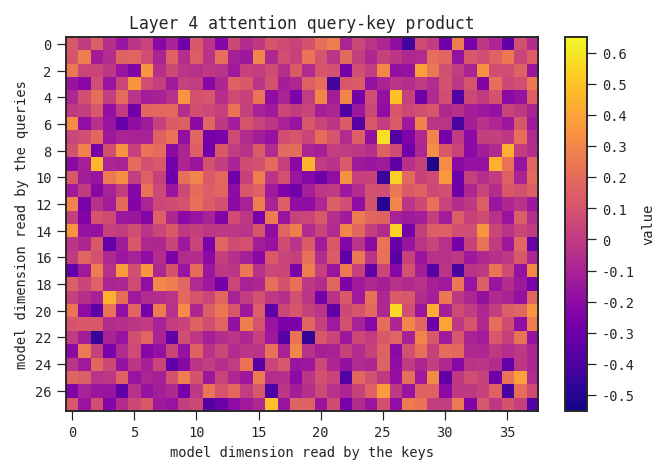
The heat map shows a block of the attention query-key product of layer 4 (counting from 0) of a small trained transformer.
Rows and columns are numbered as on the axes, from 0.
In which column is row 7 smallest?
26
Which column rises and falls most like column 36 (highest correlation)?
29
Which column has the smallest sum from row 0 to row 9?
27
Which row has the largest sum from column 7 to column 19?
20
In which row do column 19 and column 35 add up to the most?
9
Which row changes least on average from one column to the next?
5
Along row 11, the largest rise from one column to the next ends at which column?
6
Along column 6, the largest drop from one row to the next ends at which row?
18
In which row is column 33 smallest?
3
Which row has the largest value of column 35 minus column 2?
8
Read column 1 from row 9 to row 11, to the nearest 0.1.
-0.1 -0.1 0
